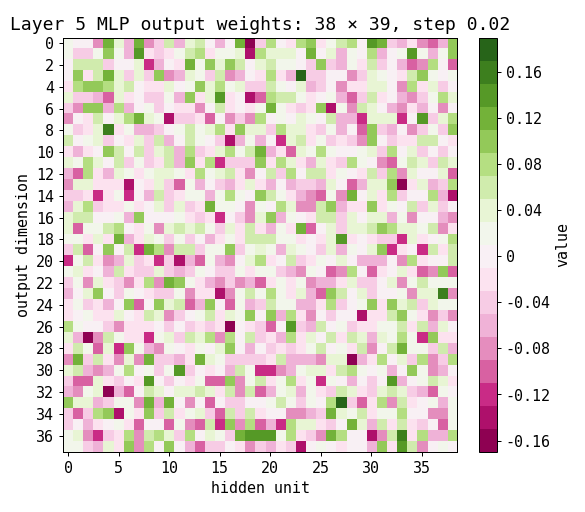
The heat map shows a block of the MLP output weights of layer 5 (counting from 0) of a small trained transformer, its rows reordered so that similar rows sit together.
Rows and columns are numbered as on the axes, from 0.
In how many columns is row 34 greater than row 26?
18
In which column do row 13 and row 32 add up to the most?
32
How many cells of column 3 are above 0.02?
15
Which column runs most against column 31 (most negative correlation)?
19
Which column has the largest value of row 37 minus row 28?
8
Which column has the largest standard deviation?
33
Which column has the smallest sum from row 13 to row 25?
24
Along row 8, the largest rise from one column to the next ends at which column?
30
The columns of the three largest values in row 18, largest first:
27, 5, 38
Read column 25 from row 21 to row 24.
0 -0.06 -0.1 -0.02
